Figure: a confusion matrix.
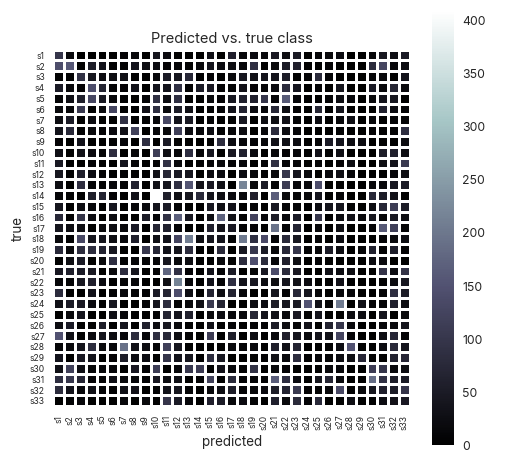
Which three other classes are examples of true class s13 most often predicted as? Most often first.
s18, s25, s22
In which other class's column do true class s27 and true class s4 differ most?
s1
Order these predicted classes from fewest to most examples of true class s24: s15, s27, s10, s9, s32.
s9, s10, s32, s15, s27
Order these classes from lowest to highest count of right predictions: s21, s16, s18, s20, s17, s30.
s17, s20, s30, s21, s16, s18
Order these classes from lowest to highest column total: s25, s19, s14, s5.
s14, s5, s25, s19
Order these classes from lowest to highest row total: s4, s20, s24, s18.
s20, s4, s24, s18
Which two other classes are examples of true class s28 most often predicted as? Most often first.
s7, s11
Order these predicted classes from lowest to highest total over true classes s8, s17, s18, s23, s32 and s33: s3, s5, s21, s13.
s5, s3, s13, s21
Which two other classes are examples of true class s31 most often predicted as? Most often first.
s30, s21
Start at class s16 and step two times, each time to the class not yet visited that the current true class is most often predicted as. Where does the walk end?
s22
